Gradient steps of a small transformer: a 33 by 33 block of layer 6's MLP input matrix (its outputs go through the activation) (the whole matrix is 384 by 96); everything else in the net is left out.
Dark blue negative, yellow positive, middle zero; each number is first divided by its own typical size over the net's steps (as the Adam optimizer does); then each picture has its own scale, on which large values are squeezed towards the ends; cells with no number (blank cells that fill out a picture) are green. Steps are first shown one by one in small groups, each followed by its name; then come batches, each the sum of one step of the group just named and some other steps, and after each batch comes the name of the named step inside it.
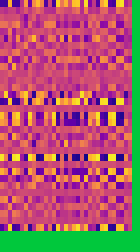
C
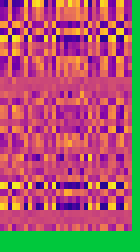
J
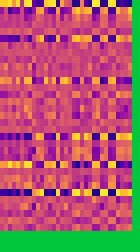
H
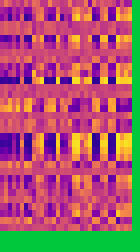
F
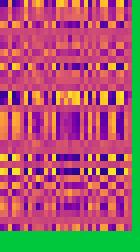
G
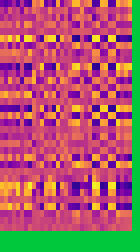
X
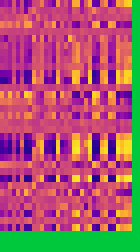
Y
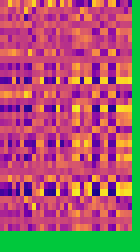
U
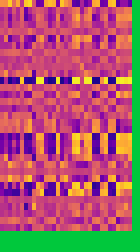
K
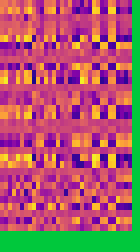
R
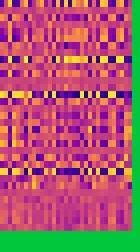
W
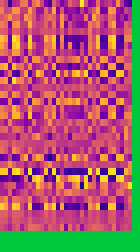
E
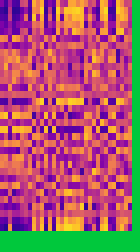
J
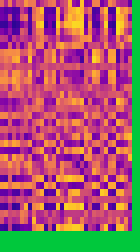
H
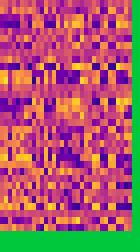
R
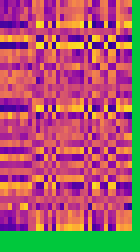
X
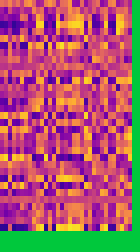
K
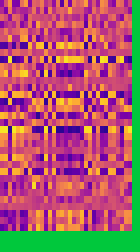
W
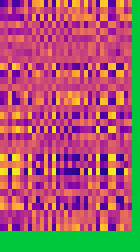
G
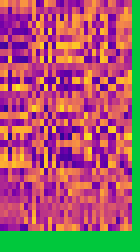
K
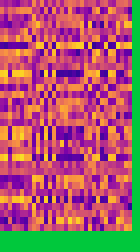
R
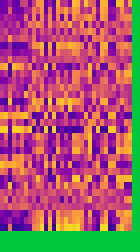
Y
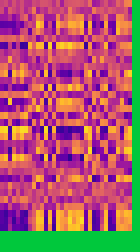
Y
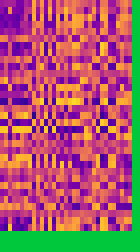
R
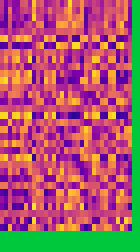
R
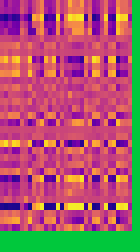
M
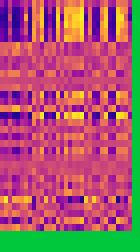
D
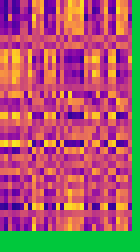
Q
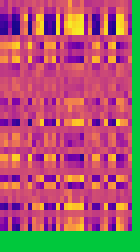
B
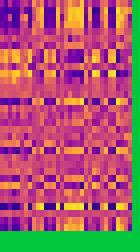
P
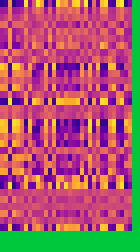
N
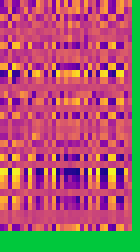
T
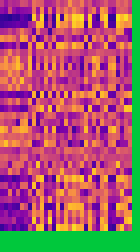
M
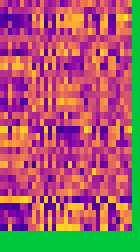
M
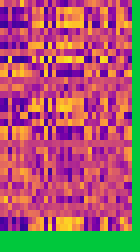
D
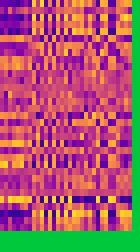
Q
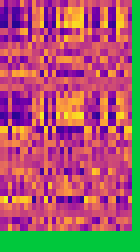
D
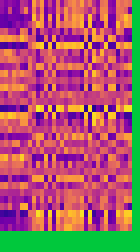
Q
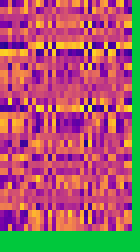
N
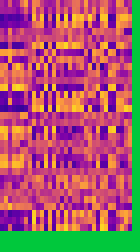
N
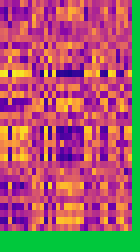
Q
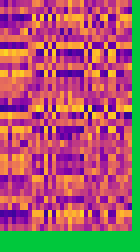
Q
